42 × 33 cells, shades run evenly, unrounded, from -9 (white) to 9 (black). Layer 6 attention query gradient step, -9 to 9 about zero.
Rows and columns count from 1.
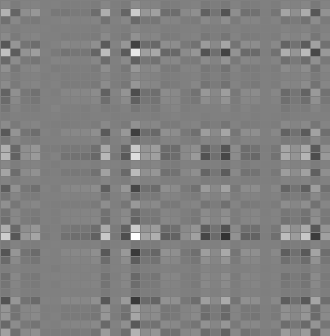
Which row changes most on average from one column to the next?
30
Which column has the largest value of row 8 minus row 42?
14
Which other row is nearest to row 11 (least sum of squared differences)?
5
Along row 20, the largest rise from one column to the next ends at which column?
32
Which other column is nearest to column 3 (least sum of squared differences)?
24
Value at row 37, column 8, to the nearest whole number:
0
